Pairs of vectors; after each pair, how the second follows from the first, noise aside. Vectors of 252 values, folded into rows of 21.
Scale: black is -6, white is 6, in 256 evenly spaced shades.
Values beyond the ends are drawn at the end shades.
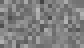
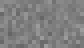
wrapped around, shrunk.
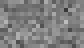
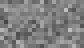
negated.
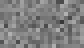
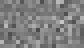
negated.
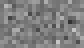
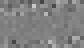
wrapped around, partly zeroed.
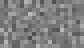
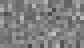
reversed.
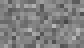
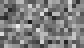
reversed, negated, scaled up.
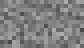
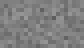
wrapped around, shrunk.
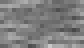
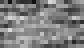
reversed, negated, scaled up.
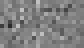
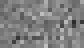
reversed.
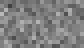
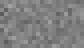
negated, shrunk.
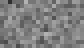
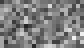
wrapped around, negated, scaled up.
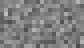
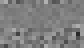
reversed, negated, partly zeroed.
